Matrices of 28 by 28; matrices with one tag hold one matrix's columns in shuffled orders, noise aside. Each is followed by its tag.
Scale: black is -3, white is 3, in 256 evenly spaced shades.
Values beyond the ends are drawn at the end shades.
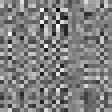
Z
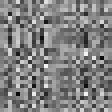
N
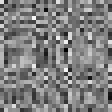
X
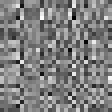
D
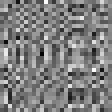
X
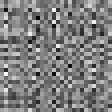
Z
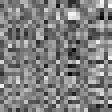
D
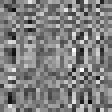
X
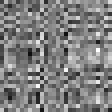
X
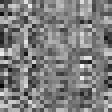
N
